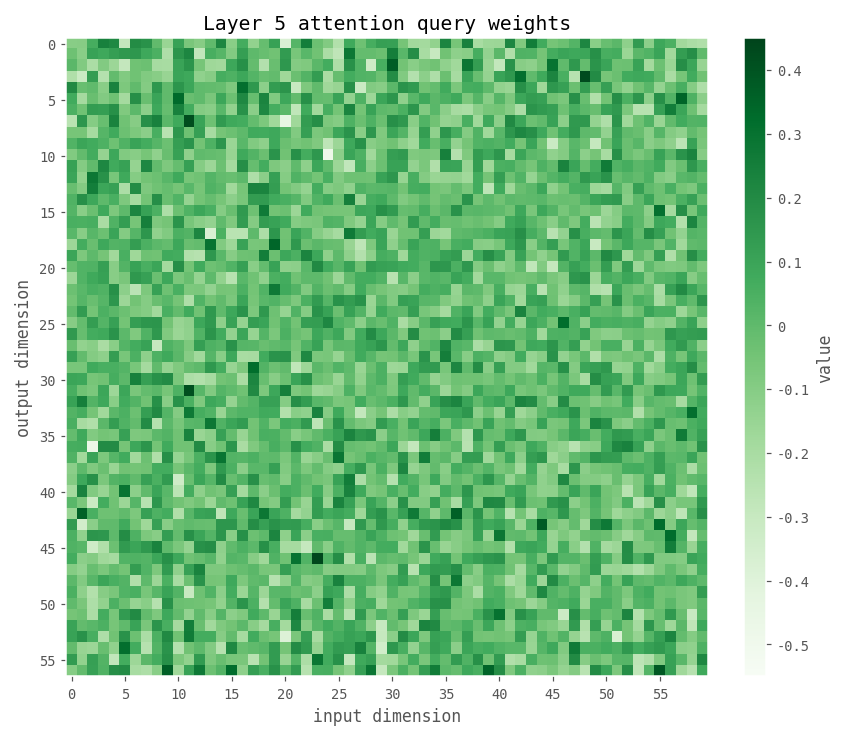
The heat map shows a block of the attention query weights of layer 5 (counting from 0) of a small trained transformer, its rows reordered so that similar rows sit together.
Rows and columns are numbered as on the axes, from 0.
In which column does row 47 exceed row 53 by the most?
20
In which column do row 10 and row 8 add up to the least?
24
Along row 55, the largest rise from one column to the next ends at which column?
23
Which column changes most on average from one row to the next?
11
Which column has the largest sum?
19
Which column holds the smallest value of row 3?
1
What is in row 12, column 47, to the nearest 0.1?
0
